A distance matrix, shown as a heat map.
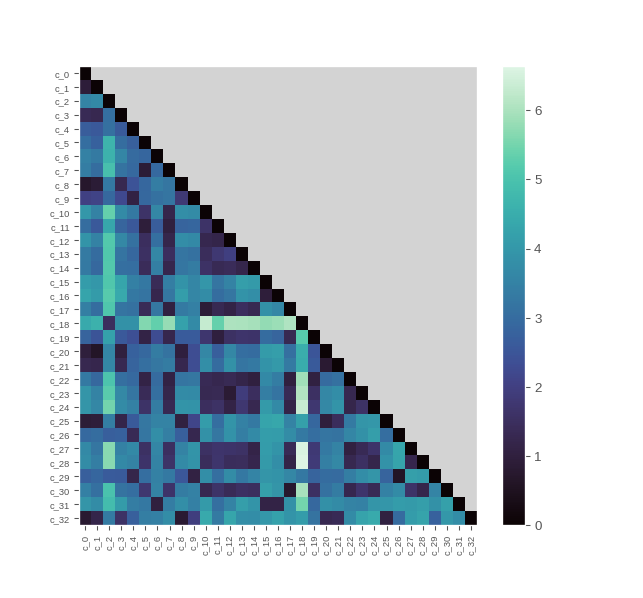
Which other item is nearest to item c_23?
c_12
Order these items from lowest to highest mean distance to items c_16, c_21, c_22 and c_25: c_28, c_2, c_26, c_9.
c_9, c_28, c_26, c_2
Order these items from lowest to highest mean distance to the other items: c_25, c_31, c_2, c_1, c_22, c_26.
c_22, c_1, c_25, c_26, c_31, c_2
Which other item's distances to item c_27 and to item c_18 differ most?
c_28
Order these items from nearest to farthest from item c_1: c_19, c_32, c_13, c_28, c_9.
c_32, c_9, c_19, c_13, c_28
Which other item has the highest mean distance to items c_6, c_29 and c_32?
c_18
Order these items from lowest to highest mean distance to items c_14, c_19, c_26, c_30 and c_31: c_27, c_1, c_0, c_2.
c_27, c_1, c_0, c_2
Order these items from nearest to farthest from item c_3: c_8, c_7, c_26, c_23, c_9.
c_8, c_9, c_26, c_7, c_23
